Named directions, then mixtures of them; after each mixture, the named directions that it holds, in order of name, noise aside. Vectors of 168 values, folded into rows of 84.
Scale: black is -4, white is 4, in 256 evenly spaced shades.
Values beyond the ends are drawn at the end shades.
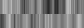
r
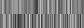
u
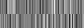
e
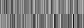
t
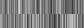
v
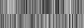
e, r.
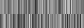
u, v.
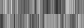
r, v.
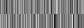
t, v.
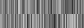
v.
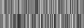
t, u.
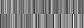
t.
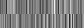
e.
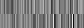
e, t.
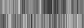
r, v.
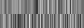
u.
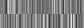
e, v.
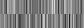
e, u.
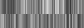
e, r.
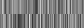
u.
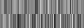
t, u.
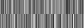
r, t.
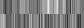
r, u.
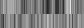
e, r.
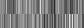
e, v.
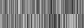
v.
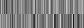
t.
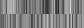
e, r.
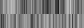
e, r.
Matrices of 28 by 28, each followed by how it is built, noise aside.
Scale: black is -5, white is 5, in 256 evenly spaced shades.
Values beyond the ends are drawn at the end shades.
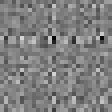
low rank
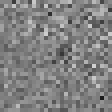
upper triangular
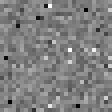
sparse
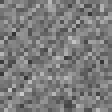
Hankel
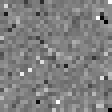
sparse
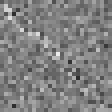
banded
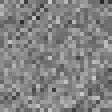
Hankel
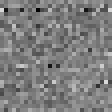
uneven rows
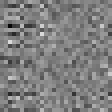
low rank
